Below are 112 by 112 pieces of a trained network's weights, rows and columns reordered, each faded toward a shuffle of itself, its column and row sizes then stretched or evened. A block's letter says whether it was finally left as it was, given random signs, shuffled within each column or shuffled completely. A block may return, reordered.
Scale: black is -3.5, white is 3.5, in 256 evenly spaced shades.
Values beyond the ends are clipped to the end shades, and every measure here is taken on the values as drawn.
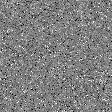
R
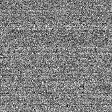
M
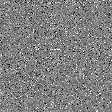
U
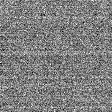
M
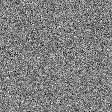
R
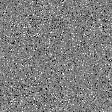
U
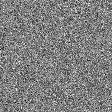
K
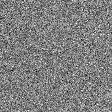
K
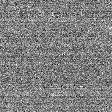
M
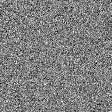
U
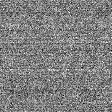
M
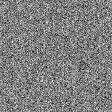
K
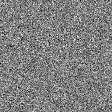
U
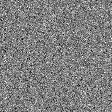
K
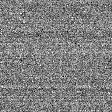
M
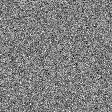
R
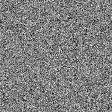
K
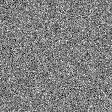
R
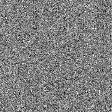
M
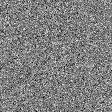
R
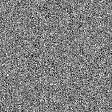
M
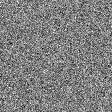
R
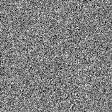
K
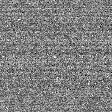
M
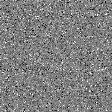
U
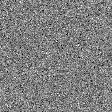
K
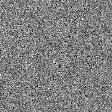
U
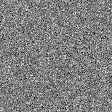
R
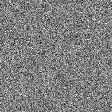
K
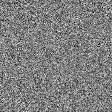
U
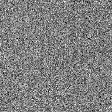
M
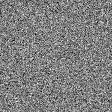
R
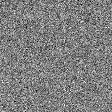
U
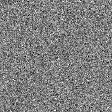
U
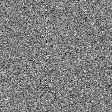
K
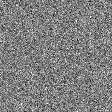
K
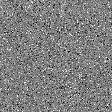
K
